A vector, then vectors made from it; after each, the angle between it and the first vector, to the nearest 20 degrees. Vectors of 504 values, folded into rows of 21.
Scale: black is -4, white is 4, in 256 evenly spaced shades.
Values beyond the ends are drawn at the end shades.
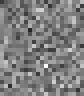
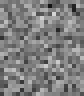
80 degrees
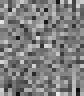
80 degrees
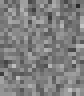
120 degrees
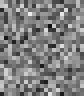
100 degrees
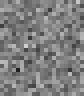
80 degrees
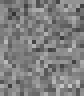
40 degrees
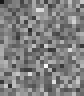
20 degrees
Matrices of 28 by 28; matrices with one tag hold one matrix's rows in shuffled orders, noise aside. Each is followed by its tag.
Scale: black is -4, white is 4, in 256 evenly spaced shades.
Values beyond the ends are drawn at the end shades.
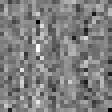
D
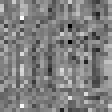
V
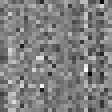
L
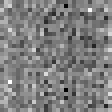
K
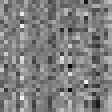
V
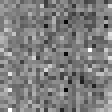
K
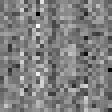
D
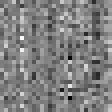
V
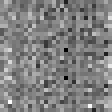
K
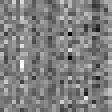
V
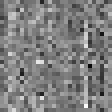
L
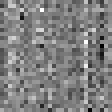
L
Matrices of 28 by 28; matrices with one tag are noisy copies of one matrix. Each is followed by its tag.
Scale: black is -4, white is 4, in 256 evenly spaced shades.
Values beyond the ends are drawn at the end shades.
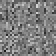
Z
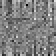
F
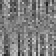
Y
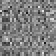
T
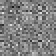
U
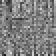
F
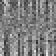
Y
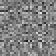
U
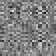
U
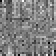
F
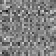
T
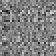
T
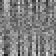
Y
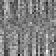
Y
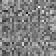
T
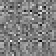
U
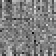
F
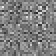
U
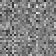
Z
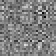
U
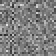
Z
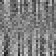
Y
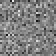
Z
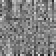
F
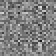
U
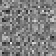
T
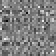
T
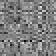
U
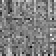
F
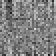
F
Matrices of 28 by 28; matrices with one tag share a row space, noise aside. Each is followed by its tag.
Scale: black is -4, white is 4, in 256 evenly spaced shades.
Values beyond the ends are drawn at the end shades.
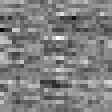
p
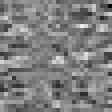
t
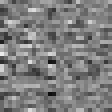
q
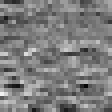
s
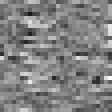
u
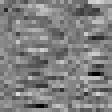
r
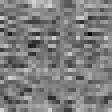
q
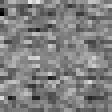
q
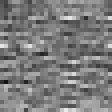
s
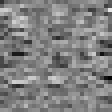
t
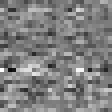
q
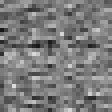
q
